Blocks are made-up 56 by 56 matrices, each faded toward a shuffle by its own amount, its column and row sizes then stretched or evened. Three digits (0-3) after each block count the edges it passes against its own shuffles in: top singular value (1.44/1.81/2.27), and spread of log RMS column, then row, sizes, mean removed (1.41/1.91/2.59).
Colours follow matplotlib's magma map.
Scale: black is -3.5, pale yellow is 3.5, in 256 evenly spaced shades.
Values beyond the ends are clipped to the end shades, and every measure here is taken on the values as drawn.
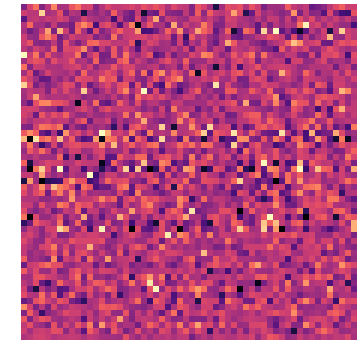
1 0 2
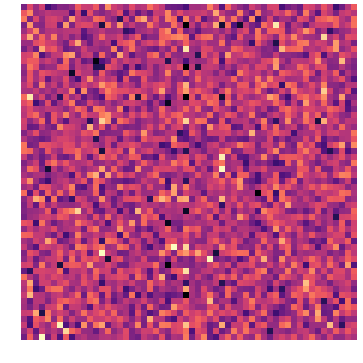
1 1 0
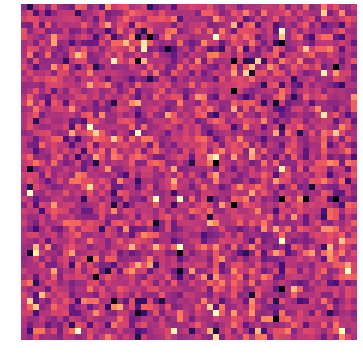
0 2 0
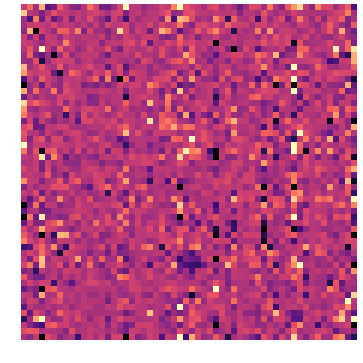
0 3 1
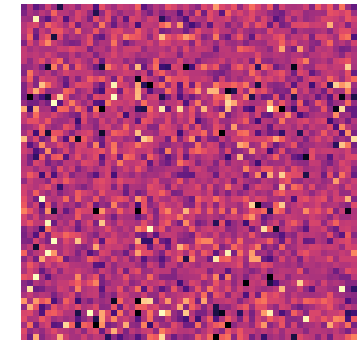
1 2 2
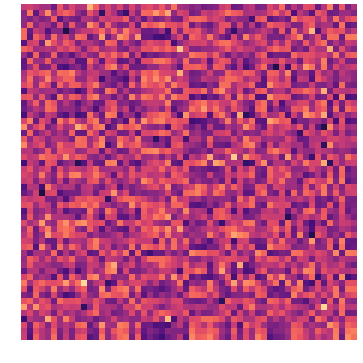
3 0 1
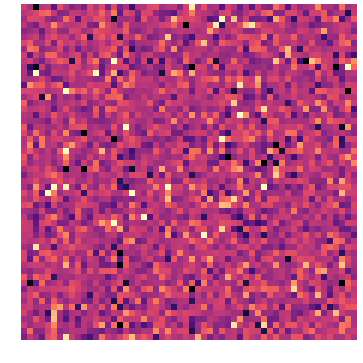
0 1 0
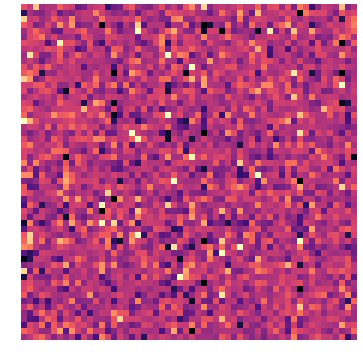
0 2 0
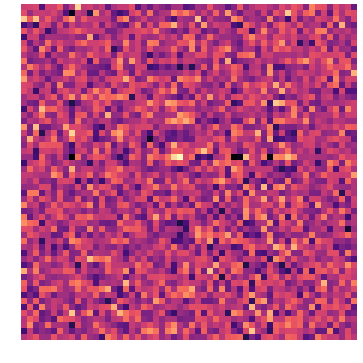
2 1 0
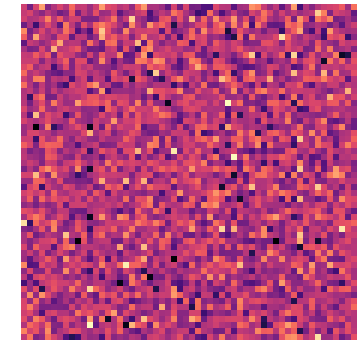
0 1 0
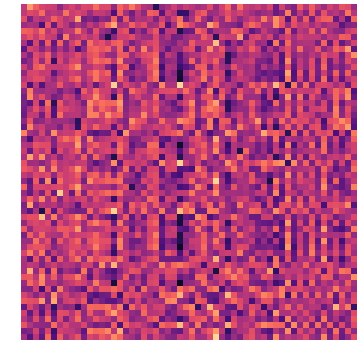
3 3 0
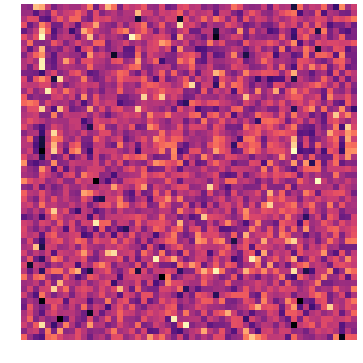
2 1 0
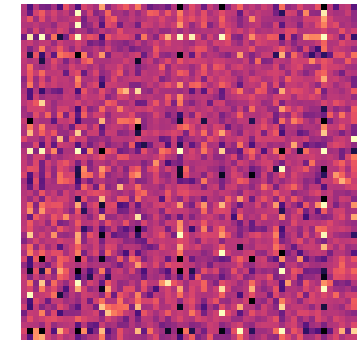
3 3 2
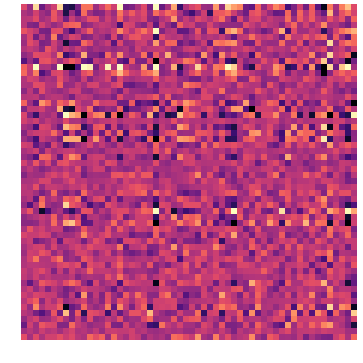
3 2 3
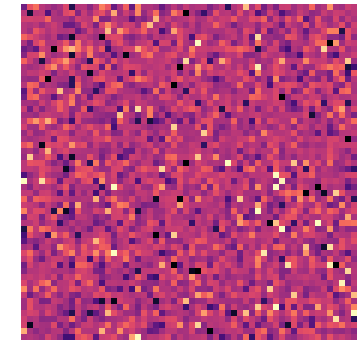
0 0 0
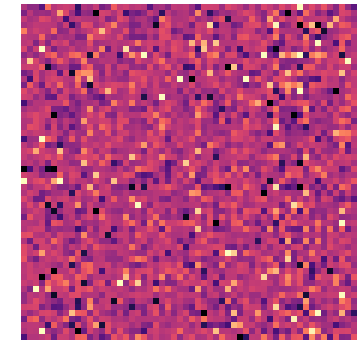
1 1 0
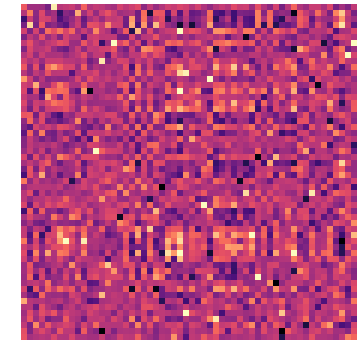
3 1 1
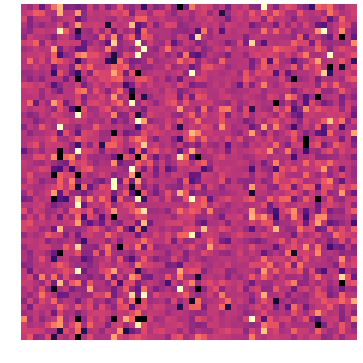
0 3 0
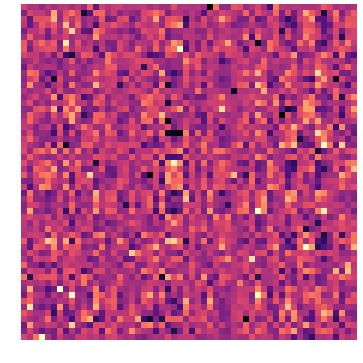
3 2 1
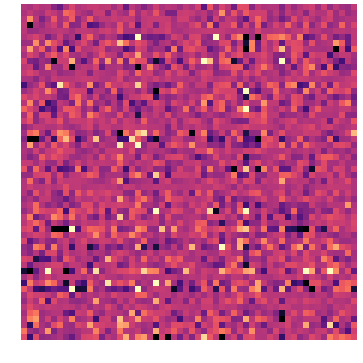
0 2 3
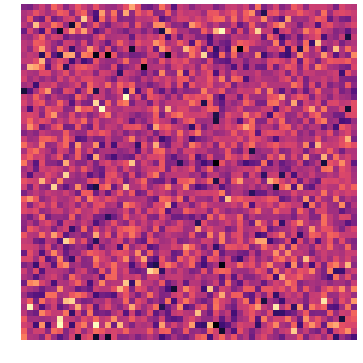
1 0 1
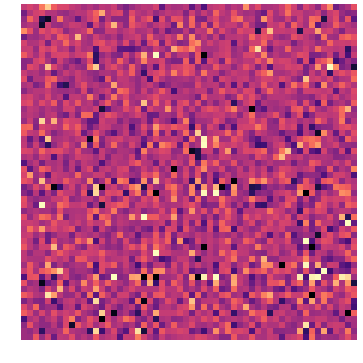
2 2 1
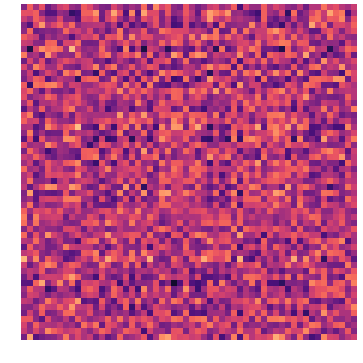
3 1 2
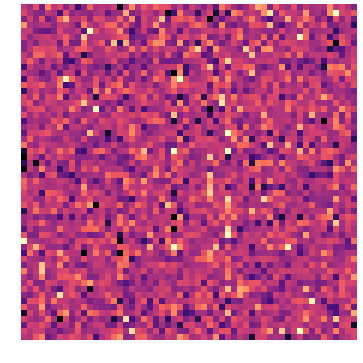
0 2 0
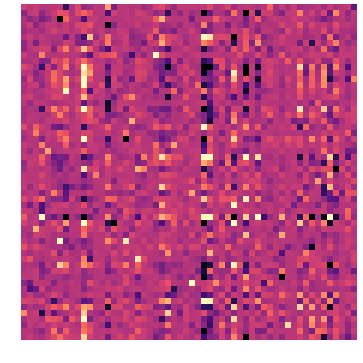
3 3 1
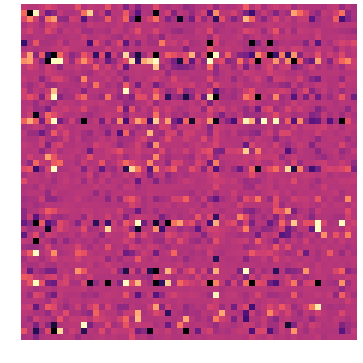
2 2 3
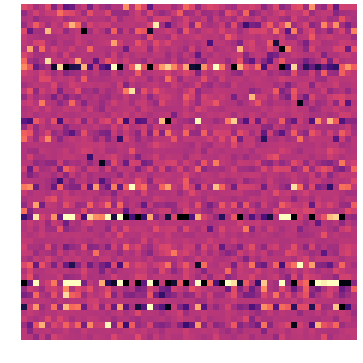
3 0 3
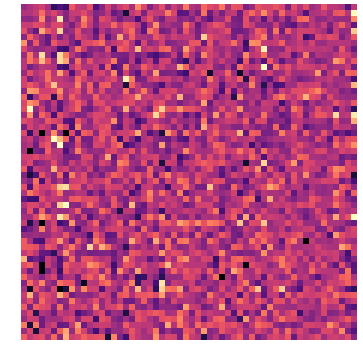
1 2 0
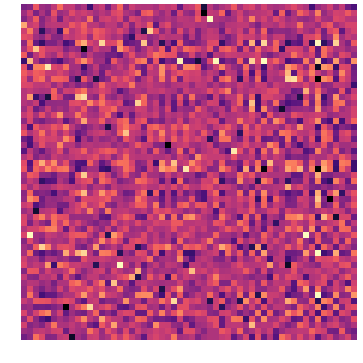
3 1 2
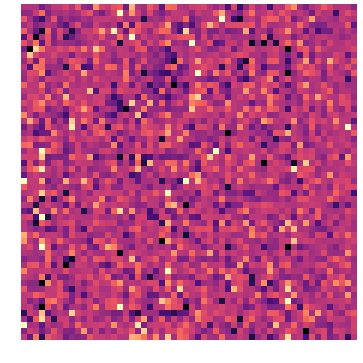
1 2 0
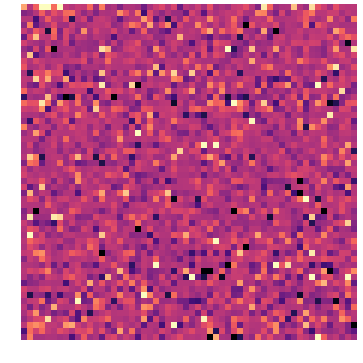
0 0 1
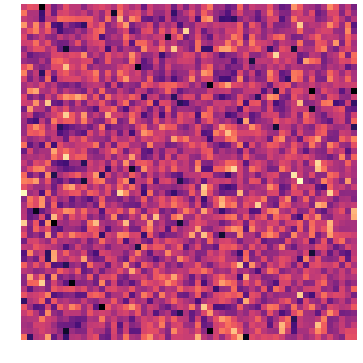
3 1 0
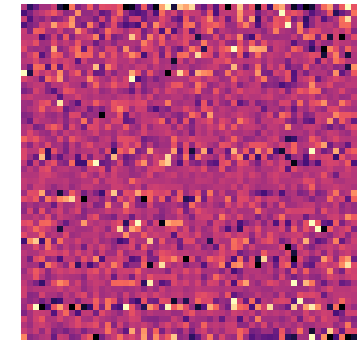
1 0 3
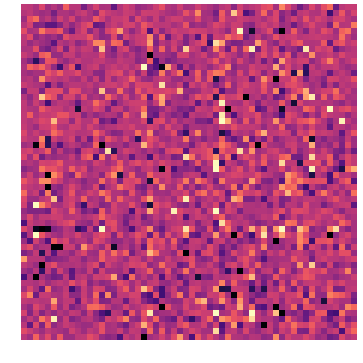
0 2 1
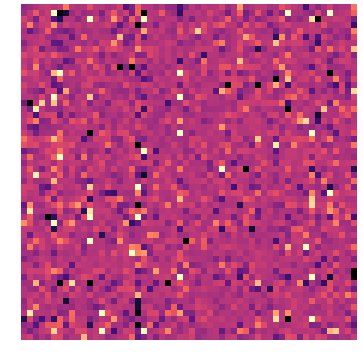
0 2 0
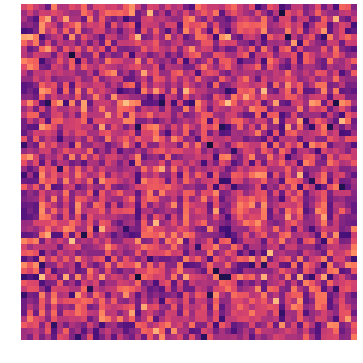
3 1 1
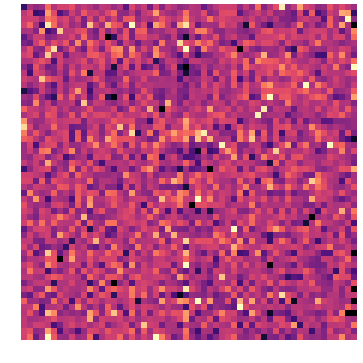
2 1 0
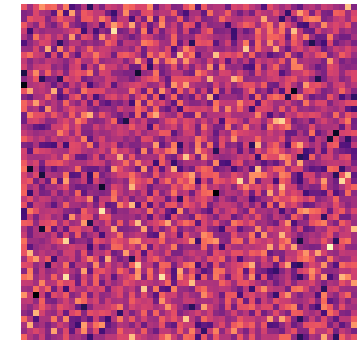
2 0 0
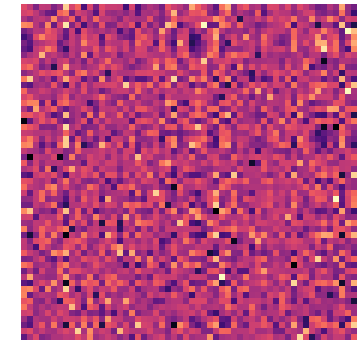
3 2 1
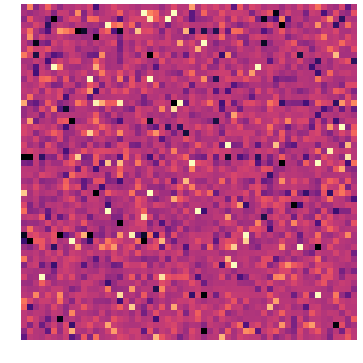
0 0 1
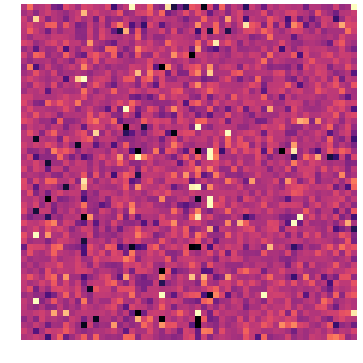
0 2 1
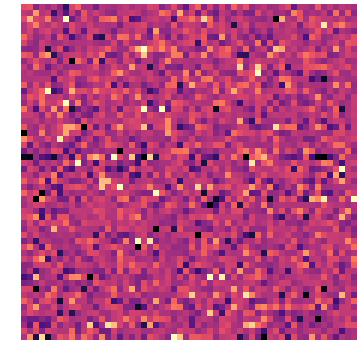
0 0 1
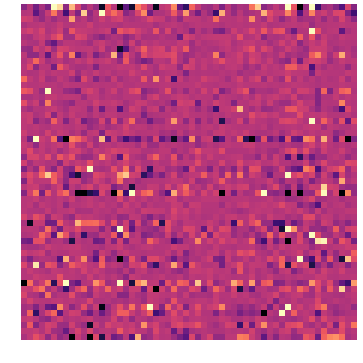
0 1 3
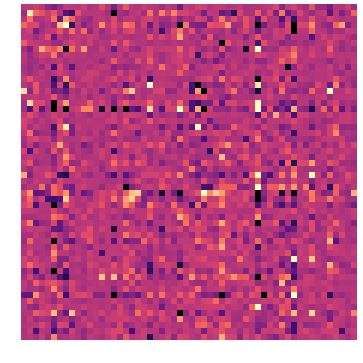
2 3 2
